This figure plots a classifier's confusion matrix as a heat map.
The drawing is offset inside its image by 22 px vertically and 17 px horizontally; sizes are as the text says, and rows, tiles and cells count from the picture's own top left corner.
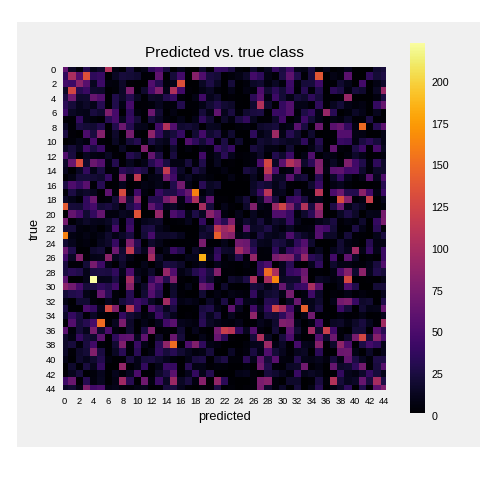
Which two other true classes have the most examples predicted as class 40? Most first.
25, 37
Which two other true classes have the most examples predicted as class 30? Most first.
19, 33
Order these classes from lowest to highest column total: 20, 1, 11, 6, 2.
11, 20, 6, 2, 1
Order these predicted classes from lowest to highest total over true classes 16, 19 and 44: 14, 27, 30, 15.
14, 15, 27, 30
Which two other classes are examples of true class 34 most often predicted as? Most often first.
26, 31
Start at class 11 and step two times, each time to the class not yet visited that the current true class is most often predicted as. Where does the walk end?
41
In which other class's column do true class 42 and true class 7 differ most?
15
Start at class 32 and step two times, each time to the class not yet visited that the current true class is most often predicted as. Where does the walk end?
28
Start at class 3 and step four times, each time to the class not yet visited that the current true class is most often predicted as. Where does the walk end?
27
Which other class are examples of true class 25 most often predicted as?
9
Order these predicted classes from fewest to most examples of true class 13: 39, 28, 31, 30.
30, 39, 31, 28
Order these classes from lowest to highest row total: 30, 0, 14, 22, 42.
42, 0, 22, 14, 30
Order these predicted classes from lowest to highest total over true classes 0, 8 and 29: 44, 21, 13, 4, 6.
21, 44, 6, 13, 4
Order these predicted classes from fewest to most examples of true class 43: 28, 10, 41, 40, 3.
10, 40, 3, 41, 28
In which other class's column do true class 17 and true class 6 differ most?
18
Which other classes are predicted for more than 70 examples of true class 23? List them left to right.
0, 21, 22
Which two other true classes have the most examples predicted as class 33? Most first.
19, 26
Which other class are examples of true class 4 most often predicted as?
39
